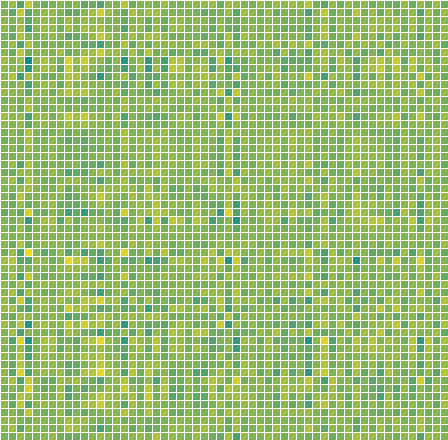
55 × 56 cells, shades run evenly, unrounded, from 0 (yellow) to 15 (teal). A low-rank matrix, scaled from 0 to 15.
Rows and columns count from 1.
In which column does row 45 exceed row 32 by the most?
4
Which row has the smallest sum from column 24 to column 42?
32
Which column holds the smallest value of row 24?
19
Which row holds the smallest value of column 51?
27
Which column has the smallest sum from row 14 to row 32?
29
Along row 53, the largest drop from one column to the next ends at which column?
30
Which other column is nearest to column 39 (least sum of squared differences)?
2
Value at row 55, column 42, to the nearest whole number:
9
